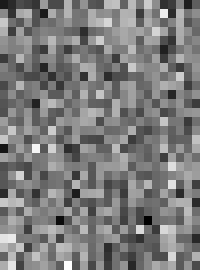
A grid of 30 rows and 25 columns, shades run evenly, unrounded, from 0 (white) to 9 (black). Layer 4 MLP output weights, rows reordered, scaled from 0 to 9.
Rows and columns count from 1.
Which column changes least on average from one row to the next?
20
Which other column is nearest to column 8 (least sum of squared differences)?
18
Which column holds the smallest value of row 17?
5
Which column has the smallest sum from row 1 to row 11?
17
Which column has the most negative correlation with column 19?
2
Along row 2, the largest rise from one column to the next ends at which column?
22
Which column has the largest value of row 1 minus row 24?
24
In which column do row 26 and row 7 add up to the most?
15
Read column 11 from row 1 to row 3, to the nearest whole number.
4 5 5
